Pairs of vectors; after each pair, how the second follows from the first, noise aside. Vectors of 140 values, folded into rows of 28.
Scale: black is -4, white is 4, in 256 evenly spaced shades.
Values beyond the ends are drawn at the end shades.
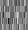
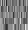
wrapped around, negated.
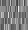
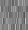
wrapped around, shrunk.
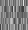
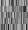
wrapped around, negated.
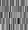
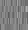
wrapped around, negated, shrunk.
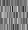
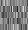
negated.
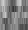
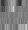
negated, partly zeroed.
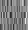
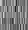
wrapped around, negated.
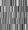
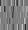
negated, partly zeroed.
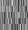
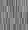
wrapped around, shrunk.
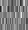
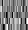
reversed, negated, scaled up.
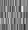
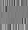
negated, partly zeroed.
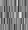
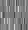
negated, partly zeroed.
